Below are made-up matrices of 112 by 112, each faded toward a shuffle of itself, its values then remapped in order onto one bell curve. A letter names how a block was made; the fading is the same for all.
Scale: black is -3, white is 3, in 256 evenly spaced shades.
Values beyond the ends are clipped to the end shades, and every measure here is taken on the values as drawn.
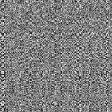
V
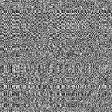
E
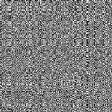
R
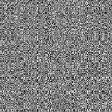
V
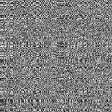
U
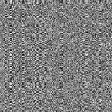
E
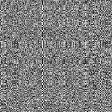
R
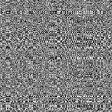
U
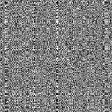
V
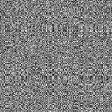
E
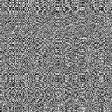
E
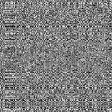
U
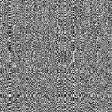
R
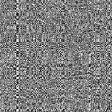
R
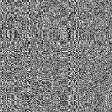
V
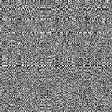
U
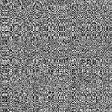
E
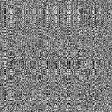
V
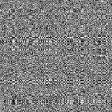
U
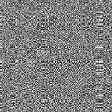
E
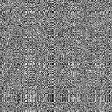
R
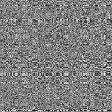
U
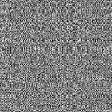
E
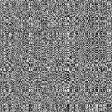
E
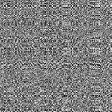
E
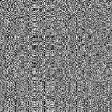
R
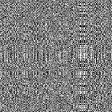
R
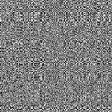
E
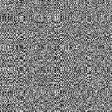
E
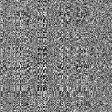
V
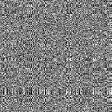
R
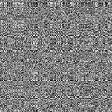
U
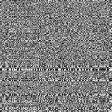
U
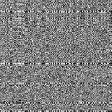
U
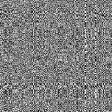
V
